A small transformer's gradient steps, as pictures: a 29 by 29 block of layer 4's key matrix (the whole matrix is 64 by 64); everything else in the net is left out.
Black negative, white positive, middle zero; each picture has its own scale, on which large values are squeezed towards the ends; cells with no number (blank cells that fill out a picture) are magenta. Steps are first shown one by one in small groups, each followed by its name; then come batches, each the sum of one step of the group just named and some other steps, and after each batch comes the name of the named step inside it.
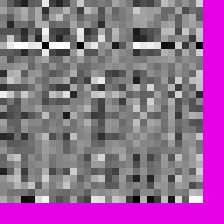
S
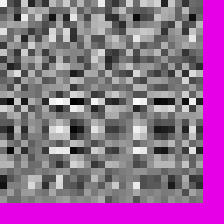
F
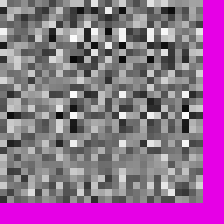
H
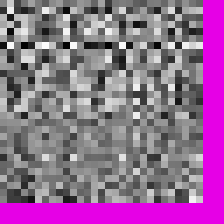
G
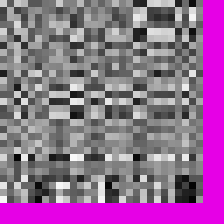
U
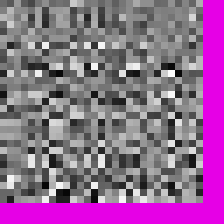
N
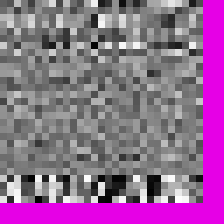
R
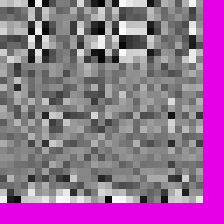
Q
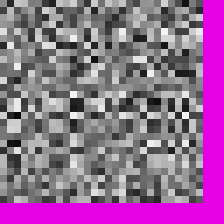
H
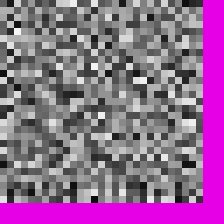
N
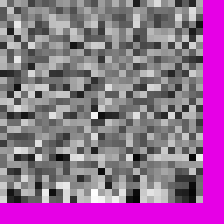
U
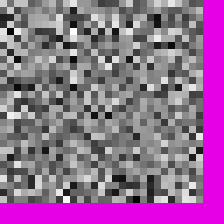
R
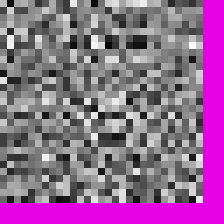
G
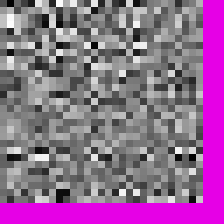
N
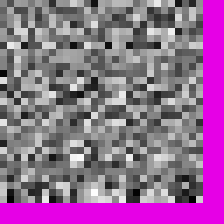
U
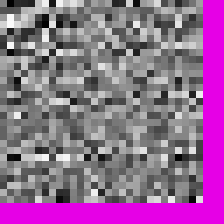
F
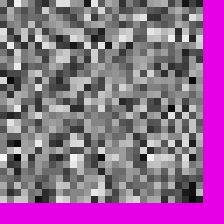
U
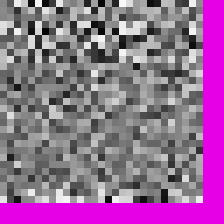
Q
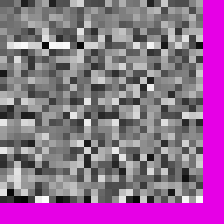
S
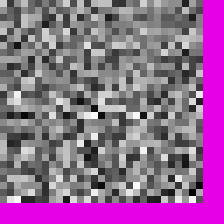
F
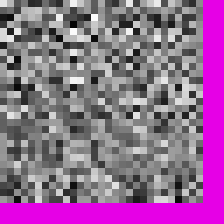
F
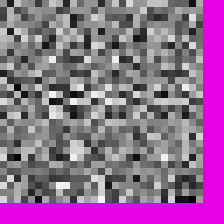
U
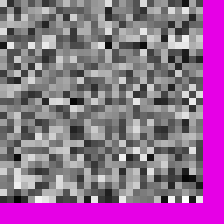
F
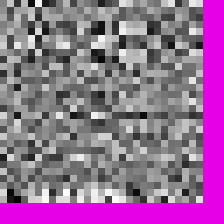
Q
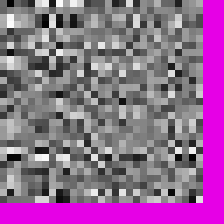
N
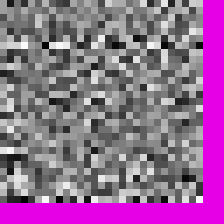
S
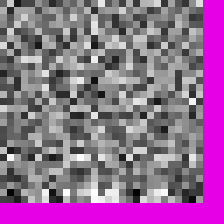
F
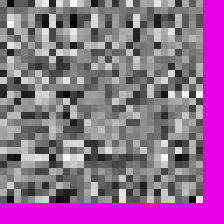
N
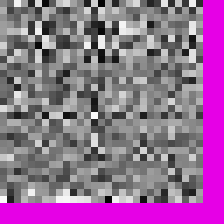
Q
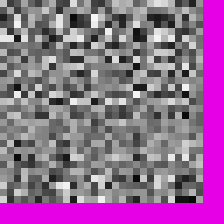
U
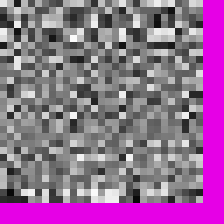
H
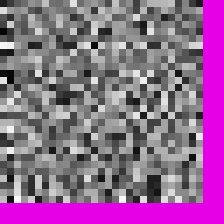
R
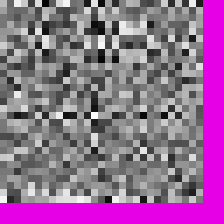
Q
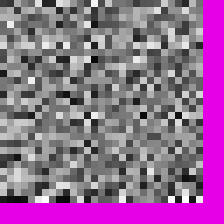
N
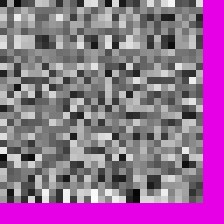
R
